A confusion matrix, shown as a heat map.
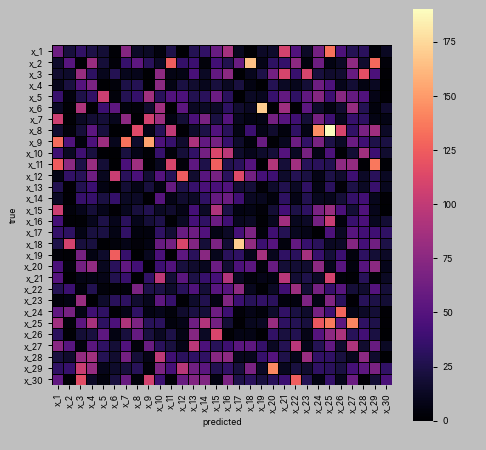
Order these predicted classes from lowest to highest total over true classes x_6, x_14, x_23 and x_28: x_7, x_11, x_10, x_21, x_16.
x_11, x_7, x_21, x_16, x_10
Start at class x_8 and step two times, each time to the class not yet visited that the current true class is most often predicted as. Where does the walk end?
x_27
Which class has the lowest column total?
x_30
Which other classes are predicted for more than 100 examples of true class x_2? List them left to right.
x_11, x_18, x_29
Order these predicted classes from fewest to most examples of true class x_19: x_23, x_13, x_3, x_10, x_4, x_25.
x_4, x_25, x_13, x_10, x_3, x_23
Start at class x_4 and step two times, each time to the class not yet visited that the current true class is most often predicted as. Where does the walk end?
x_15
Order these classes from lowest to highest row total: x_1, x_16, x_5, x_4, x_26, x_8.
x_4, x_16, x_26, x_1, x_5, x_8
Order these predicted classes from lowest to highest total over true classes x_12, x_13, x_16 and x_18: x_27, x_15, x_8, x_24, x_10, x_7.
x_8, x_7, x_24, x_10, x_27, x_15
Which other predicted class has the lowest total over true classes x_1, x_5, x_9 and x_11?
x_6
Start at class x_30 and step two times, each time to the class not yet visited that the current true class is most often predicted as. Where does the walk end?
x_17
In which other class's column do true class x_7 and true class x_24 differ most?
x_26
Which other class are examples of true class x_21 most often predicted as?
x_25
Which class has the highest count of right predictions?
x_9
